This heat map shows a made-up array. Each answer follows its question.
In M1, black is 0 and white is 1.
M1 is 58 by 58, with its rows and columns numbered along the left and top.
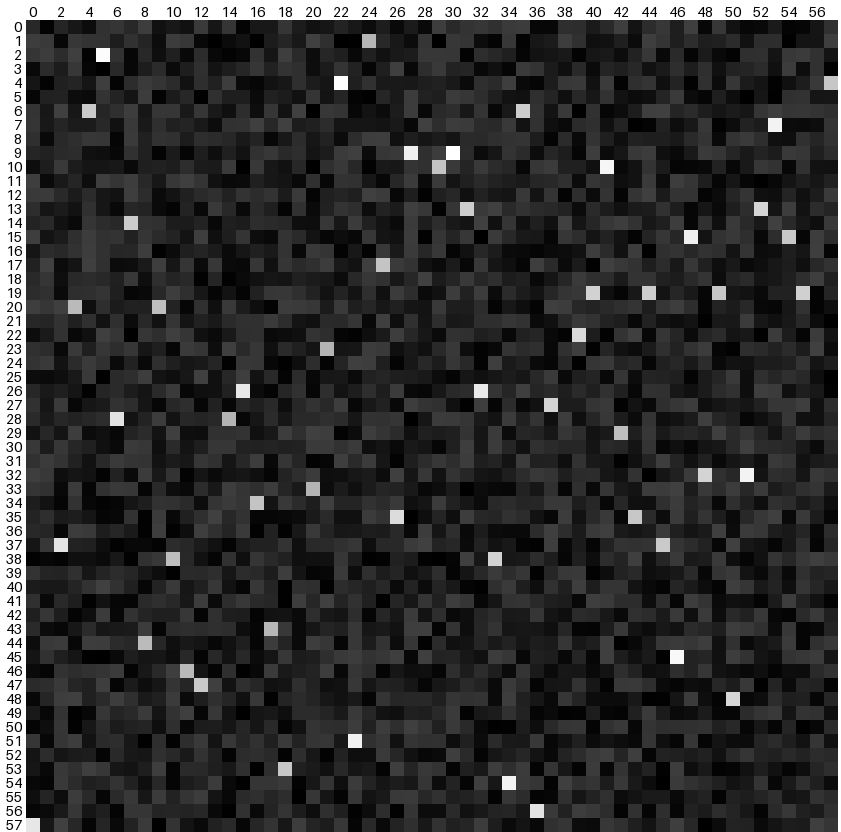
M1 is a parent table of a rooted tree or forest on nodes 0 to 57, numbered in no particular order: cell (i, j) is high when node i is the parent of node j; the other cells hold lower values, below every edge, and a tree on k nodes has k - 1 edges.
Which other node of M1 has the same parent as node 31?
52
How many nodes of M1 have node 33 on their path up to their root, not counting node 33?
11
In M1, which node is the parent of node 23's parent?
32
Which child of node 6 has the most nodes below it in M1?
35
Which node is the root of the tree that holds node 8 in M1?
19
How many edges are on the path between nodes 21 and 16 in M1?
8
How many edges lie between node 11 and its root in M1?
8
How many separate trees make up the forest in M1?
6
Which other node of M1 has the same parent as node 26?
43
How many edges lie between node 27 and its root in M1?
4
